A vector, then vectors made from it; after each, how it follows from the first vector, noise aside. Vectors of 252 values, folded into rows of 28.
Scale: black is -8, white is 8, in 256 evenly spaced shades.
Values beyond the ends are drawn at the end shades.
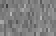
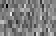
scaled up.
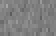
negated, shrunk.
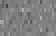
partly zeroed.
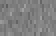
shrunk.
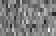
reversed, negated, scaled up.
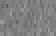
shrunk.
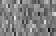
reversed, scaled up.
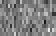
reversed, negated, scaled up.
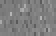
partly zeroed.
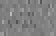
partly zeroed.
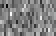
scaled up.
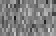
reversed, negated, scaled up.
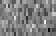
reversed, scaled up.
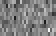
reversed, negated, scaled up.
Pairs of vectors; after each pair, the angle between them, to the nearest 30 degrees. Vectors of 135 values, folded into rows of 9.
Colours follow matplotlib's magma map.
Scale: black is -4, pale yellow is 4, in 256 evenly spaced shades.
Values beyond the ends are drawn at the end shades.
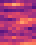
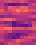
120 degrees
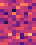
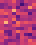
150 degrees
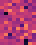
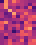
60 degrees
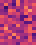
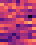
120 degrees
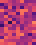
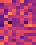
60 degrees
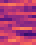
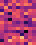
60 degrees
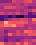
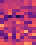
60 degrees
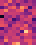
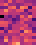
30 degrees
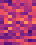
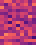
150 degrees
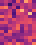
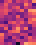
90 degrees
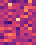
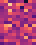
60 degrees
